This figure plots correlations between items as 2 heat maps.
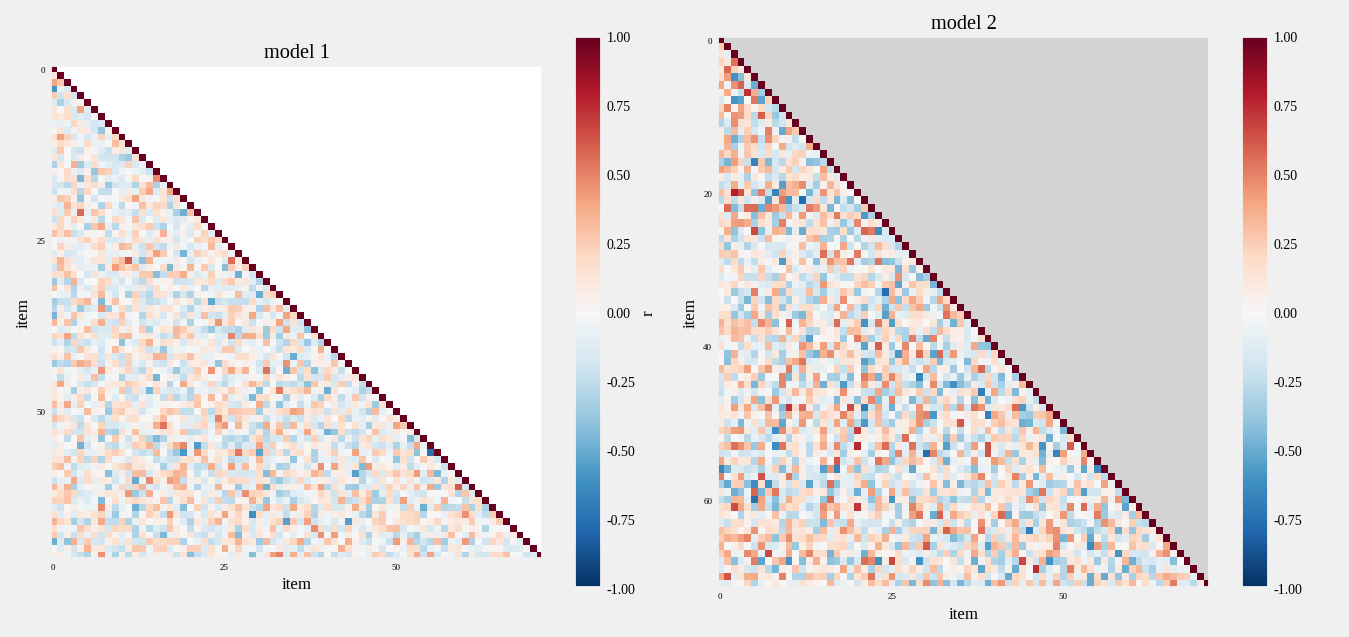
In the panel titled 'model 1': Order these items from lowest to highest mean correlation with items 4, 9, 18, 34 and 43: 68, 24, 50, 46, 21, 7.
7, 24, 46, 21, 68, 50
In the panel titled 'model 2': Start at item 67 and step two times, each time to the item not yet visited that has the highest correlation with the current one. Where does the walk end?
4
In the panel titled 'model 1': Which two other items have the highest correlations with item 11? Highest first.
28, 62
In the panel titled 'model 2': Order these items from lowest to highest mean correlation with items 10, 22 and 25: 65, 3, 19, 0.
19, 3, 0, 65
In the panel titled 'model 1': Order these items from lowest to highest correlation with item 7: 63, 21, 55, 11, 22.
63, 22, 11, 55, 21
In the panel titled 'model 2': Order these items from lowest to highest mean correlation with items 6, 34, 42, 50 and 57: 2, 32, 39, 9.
9, 32, 39, 2
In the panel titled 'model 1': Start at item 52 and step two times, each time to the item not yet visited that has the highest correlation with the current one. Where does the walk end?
15
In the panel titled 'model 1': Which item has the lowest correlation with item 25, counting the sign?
29
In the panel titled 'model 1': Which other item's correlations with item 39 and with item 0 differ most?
36
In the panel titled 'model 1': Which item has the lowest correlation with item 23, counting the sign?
34
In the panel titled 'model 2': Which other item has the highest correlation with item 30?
66
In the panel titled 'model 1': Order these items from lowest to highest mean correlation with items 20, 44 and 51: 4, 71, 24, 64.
71, 4, 64, 24
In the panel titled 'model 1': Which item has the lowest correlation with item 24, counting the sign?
43
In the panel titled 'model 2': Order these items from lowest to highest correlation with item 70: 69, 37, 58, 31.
58, 31, 69, 37
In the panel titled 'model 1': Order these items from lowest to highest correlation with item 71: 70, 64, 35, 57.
70, 57, 64, 35
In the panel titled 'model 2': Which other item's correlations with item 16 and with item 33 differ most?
5
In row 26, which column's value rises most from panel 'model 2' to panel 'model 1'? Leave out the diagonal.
41
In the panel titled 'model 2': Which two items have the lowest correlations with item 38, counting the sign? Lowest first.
46, 69
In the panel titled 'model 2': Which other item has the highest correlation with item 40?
23
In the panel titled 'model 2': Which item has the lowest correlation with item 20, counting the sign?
8
